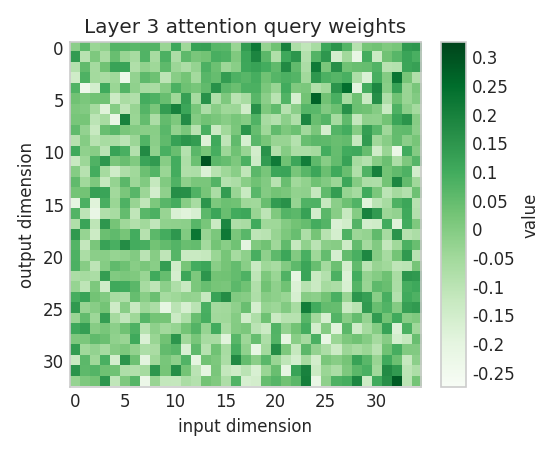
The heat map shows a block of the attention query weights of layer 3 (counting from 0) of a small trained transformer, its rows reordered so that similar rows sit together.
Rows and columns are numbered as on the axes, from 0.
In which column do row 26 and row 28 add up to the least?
25
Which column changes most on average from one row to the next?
29
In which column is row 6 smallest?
3
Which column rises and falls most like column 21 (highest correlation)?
33
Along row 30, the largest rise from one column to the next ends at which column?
5
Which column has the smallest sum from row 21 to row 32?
18
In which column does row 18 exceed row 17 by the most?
32
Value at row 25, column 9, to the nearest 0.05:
-0.2
